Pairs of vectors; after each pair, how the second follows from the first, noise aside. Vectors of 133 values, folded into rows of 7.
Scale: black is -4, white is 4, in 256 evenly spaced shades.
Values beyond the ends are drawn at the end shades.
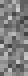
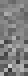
negated, partly zeroed.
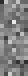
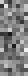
wrapped around.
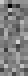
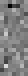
partly zeroed.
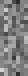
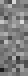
negated, partly zeroed.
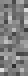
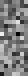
wrapped around, negated.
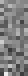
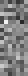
wrapped around.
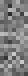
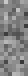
negated, partly zeroed.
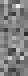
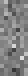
partly zeroed.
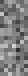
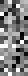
scaled up.
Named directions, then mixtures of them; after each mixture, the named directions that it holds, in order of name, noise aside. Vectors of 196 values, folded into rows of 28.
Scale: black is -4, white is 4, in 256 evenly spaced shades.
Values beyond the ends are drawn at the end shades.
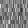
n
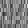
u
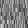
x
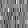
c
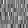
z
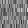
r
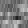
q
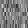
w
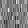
c, w.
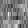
q, z.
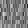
u.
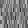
c, x.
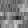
q.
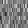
n, r, z.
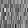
u, w.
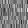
r.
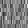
u.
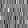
c.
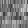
q, r, u.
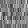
c, q, u.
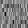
n, w, z.
